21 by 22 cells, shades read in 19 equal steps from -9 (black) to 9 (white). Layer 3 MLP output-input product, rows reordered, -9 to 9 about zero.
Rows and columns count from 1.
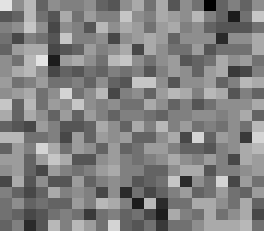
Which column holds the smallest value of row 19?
12
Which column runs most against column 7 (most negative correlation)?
16
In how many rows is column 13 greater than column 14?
8
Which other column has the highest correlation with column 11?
3
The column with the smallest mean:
20
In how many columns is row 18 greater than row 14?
5
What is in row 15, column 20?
-4
